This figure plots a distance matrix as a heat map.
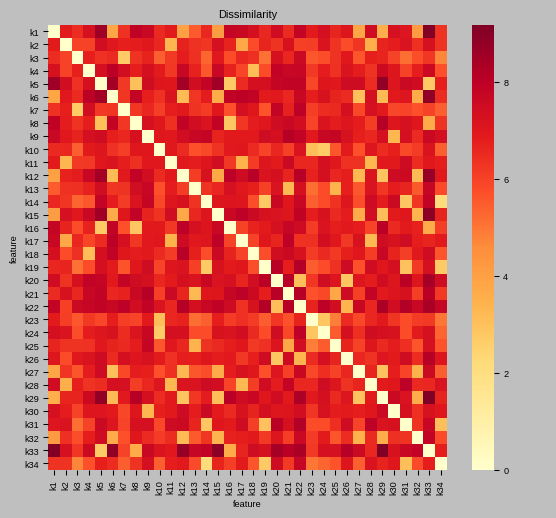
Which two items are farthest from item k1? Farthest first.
k33, k5
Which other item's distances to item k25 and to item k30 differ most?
k9
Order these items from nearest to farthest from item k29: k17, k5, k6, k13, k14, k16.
k6, k13, k14, k17, k16, k5
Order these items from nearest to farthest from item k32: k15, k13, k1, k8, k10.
k15, k1, k13, k10, k8
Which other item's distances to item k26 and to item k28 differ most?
k20
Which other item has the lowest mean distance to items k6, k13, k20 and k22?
k26
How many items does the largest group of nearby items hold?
7
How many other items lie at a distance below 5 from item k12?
6
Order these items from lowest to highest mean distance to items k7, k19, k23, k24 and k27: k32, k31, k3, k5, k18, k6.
k3, k31, k32, k6, k18, k5
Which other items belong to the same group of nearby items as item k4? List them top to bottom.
k18
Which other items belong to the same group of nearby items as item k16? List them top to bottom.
k5, k8, k33
